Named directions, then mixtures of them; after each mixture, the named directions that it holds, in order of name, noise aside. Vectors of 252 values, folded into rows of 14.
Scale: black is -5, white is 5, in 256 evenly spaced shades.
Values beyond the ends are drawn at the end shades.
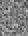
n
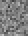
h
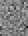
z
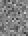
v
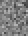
h, n, v.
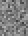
h, z.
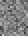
h, v, z.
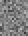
v, z.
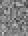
h, n, v.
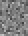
h.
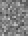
h, n.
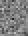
h, n, v.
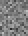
n, v, z.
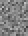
n, v, z.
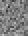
h.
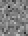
h, v.
